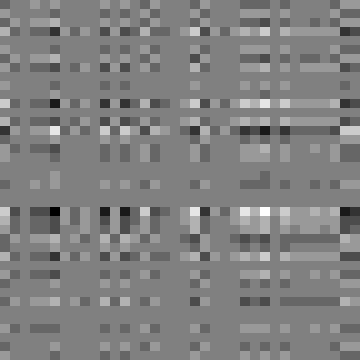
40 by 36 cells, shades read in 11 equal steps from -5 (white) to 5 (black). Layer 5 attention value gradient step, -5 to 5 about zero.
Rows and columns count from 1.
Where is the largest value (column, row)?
6, 24
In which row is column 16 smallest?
15
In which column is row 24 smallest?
27
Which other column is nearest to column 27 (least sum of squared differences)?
20
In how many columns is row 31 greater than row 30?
10
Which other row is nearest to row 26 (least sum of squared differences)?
8
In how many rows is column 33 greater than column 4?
7
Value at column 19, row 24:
-1
